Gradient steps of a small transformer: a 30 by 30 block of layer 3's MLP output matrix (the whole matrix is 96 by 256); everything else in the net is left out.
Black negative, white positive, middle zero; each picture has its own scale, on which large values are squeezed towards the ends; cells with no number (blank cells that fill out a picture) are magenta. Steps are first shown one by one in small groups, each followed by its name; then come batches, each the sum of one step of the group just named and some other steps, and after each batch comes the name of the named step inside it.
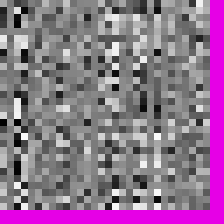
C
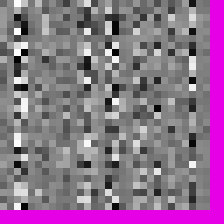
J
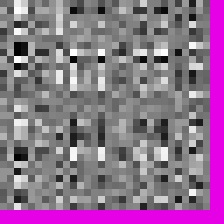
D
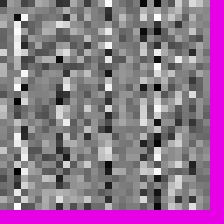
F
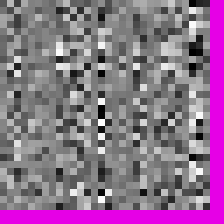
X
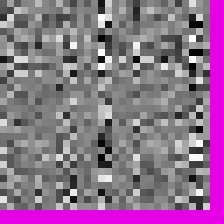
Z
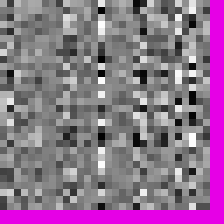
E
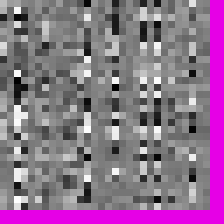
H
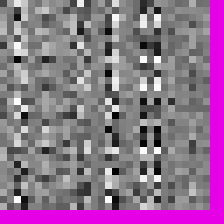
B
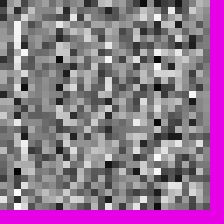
F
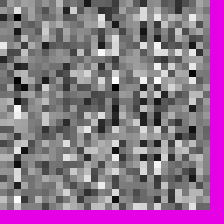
H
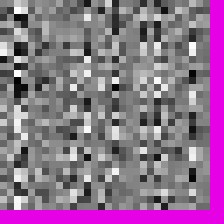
H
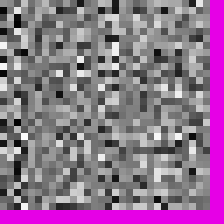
C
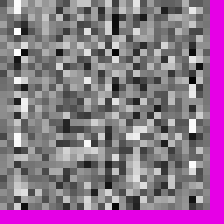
J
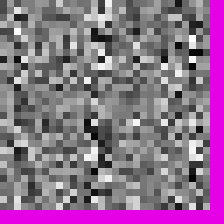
Z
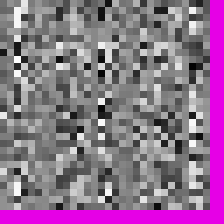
X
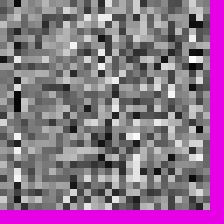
Z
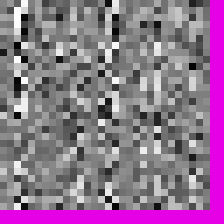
X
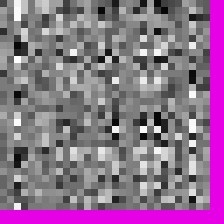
D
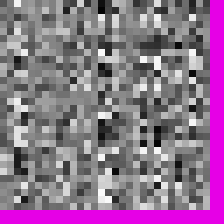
B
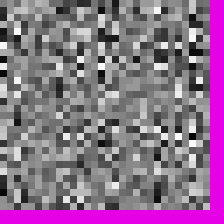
Z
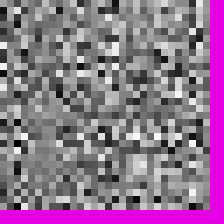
C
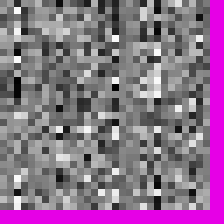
H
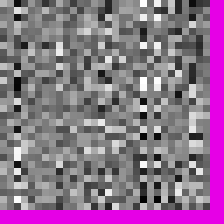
X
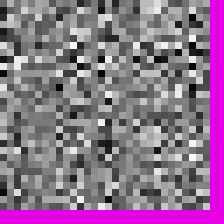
Z
